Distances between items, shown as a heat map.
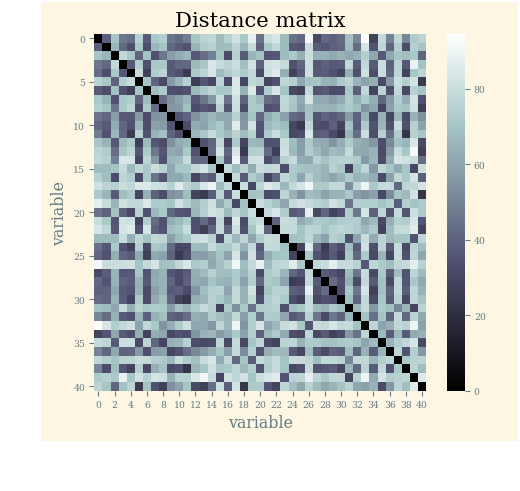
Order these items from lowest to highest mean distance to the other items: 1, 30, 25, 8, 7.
25, 30, 1, 8, 7
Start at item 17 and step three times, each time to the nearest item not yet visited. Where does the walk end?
31
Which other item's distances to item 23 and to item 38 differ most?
11
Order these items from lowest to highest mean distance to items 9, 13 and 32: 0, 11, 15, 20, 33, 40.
40, 11, 20, 0, 33, 15
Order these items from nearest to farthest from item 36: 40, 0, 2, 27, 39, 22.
27, 0, 40, 2, 22, 39
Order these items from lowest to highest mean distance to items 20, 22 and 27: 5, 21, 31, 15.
5, 21, 31, 15
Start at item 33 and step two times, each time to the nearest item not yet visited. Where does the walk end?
14
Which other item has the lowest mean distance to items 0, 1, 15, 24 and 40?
34
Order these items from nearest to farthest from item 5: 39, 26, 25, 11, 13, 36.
13, 36, 25, 26, 11, 39
